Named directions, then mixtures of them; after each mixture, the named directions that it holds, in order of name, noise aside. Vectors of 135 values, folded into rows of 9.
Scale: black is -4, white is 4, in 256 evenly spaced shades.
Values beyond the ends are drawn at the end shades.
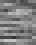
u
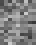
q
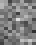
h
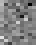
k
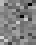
k.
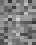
h, q.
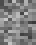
q.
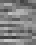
u.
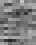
q, u.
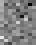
k.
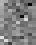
k.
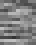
u.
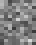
h.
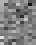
k, u.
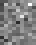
k.
